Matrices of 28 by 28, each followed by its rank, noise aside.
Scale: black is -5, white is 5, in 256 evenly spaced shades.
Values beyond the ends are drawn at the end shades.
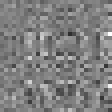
three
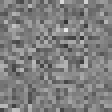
five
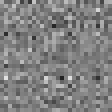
four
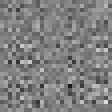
three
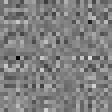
three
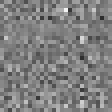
four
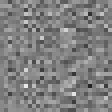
three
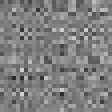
three
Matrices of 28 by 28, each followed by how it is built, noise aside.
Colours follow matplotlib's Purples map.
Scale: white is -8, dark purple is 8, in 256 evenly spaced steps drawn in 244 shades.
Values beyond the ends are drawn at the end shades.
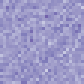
Hankel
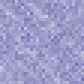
Toeplitz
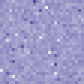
sparse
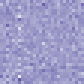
uneven columns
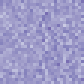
repeating rows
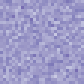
noise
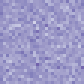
repeating rows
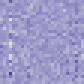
uneven columns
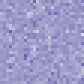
uneven columns
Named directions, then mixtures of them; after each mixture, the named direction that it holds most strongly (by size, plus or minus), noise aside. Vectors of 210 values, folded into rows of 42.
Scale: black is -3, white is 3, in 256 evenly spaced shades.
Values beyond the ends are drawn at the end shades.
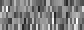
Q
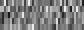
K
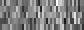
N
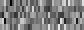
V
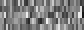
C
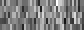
N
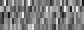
K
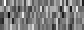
K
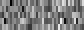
V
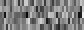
C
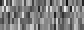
K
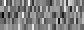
K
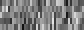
Q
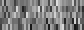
N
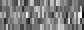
C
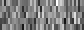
N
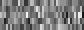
C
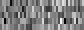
V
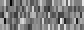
V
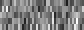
Q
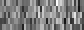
N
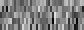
Q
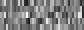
C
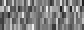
K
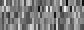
K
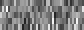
Q
